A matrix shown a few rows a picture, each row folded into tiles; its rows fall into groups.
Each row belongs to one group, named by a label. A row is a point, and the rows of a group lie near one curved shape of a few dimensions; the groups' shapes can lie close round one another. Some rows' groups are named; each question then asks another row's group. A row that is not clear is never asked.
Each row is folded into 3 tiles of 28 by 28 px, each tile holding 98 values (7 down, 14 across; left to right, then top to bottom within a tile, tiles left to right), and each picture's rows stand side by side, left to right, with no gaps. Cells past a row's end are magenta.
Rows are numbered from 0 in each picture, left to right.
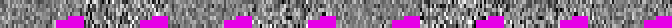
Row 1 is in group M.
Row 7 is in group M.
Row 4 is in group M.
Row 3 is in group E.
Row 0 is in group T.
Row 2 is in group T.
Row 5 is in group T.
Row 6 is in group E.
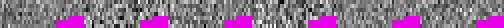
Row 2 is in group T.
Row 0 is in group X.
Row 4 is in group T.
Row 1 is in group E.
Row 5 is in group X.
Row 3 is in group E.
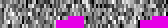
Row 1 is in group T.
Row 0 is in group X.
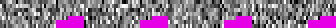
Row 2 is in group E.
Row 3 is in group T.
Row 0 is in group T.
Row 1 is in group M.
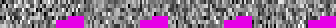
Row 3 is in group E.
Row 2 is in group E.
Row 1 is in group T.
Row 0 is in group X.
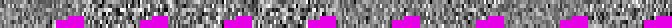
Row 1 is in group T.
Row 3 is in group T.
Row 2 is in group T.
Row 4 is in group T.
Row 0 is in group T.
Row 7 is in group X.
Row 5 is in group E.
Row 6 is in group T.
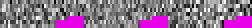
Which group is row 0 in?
E
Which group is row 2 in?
X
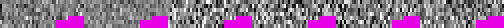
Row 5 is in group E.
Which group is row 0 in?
T
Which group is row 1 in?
X
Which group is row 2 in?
M
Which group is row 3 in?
X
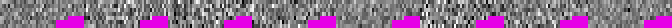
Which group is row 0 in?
X
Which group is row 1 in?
X
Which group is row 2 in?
E
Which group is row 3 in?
T
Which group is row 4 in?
X
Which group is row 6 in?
T
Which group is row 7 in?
X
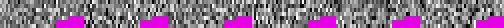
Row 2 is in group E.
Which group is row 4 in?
E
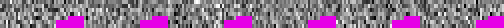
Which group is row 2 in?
E
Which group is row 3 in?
T
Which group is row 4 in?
E
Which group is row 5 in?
T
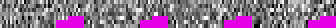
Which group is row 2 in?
E
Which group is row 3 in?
X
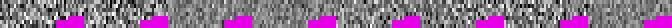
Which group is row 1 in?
X
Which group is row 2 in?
T
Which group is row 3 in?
X
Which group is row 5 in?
E
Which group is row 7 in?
X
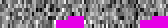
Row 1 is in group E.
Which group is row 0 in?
X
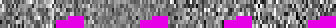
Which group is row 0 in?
E
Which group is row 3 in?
M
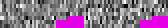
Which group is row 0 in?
T
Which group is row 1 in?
M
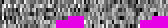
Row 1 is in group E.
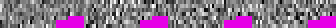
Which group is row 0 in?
T
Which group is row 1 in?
X
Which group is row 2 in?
T
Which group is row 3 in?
E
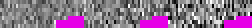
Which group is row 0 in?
T
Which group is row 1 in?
T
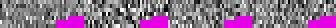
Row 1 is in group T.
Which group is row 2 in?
E
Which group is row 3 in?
X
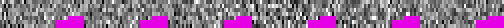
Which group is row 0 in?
M
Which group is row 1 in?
M
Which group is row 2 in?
E
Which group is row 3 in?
T
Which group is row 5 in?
T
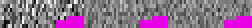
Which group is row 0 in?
X
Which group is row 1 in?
X
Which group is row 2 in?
X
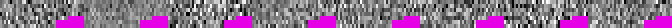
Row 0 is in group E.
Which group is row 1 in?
X
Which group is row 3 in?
T
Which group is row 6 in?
T
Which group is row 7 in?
X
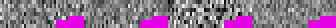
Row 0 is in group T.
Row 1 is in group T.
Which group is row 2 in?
T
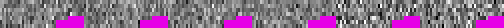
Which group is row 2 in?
T
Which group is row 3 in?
T
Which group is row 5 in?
E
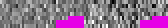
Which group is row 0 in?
T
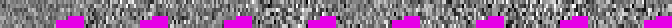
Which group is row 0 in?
T
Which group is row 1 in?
X
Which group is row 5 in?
E
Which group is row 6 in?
X
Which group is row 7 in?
T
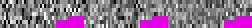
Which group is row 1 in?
E
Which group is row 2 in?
T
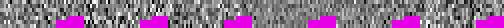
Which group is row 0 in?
E
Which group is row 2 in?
E
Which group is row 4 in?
M
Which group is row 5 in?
E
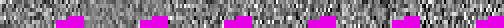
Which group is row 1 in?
T
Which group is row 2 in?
T
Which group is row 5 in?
M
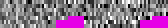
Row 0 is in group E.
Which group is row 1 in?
T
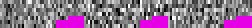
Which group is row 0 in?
E
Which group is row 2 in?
M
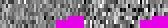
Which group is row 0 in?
M
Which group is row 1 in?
T
